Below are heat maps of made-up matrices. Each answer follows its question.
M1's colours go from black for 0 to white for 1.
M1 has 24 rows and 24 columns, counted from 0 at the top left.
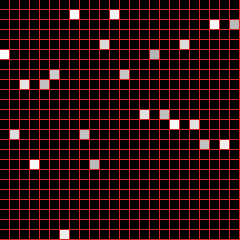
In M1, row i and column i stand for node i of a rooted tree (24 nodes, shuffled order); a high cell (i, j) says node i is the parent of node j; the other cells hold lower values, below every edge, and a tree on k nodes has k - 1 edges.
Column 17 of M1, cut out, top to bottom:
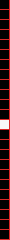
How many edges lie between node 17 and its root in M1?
4
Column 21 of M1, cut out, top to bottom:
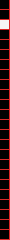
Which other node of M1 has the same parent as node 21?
23
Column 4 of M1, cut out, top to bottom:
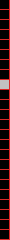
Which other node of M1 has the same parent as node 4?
2
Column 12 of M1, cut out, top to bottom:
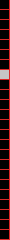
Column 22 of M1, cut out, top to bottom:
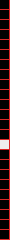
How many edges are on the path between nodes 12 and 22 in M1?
5
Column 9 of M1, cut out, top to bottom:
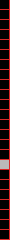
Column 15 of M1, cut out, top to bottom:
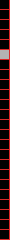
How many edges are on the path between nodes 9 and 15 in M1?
6
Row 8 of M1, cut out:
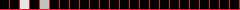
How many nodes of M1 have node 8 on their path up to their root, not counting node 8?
7
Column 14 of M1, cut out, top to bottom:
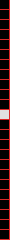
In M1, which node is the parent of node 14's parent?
1
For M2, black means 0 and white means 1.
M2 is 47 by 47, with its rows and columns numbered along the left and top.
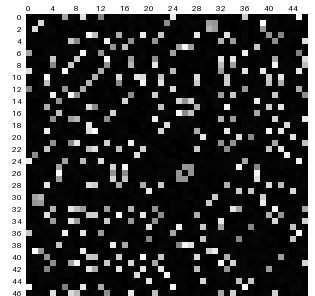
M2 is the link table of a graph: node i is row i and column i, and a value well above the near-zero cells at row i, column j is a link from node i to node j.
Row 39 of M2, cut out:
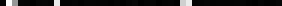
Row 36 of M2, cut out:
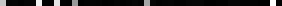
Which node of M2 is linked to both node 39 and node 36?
node 9
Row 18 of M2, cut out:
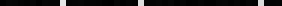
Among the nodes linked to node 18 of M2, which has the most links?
node 10
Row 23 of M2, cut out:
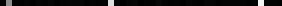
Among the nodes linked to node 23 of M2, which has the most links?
node 1
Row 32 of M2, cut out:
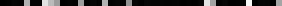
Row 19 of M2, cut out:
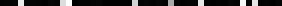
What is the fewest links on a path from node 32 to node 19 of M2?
7
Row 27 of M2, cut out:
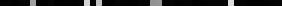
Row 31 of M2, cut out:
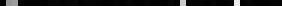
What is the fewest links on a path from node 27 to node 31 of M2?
6
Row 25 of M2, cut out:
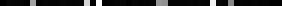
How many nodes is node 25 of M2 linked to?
7
